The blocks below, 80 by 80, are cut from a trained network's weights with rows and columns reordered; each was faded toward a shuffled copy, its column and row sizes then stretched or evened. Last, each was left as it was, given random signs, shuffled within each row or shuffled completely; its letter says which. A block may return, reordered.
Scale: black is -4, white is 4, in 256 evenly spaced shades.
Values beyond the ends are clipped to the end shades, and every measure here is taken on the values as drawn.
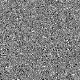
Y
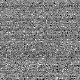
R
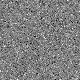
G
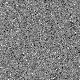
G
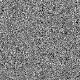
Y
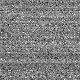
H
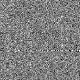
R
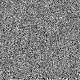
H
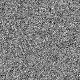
H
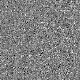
Y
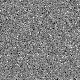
G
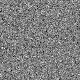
G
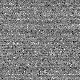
H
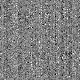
R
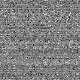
R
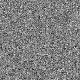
H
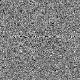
R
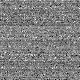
H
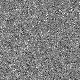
G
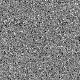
H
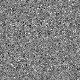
H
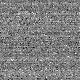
H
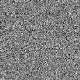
R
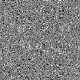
R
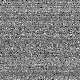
H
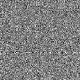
R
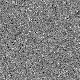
G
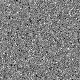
G
